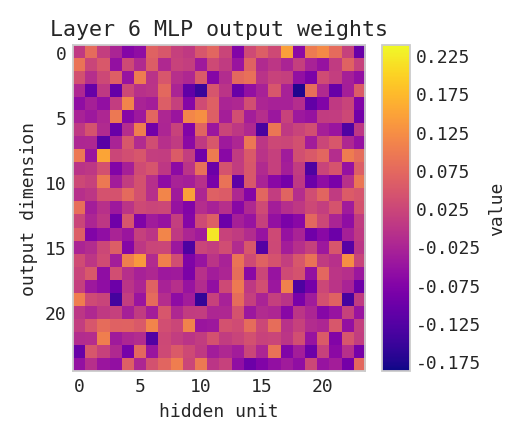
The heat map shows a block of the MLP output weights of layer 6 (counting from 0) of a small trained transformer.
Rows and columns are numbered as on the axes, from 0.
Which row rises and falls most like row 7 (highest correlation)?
4
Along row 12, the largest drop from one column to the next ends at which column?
1
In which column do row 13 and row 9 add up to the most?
10
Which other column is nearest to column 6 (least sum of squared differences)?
21
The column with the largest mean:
7
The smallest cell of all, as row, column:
3, 18
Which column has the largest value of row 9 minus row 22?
6
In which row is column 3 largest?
5
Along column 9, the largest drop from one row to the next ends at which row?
12
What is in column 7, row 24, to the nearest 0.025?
0.075
